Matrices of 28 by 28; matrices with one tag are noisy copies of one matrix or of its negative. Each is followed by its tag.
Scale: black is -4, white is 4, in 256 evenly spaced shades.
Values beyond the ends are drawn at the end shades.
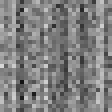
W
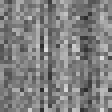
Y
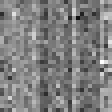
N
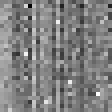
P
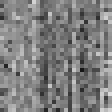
N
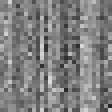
Y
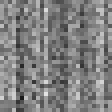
W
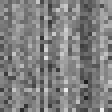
Y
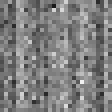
W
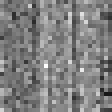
N
